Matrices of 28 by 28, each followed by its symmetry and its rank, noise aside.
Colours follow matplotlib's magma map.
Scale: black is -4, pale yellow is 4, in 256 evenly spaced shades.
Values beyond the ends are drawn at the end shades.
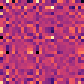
antisymmetric, rank two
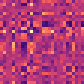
symmetric, rank two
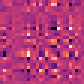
antisymmetric, rank two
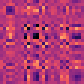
symmetric, rank two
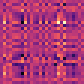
no symmetry, rank two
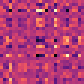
no symmetry, rank two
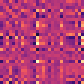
no symmetry, rank two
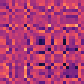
symmetric, rank two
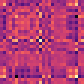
symmetric, rank two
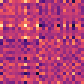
symmetric, rank two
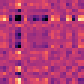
symmetric, rank one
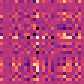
symmetric, rank two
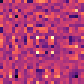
symmetric, rank three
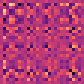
symmetric, rank two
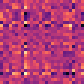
no symmetry, rank two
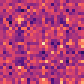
symmetric, rank three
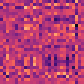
no symmetry, rank three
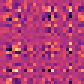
antisymmetric, rank two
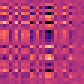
no symmetry, rank one
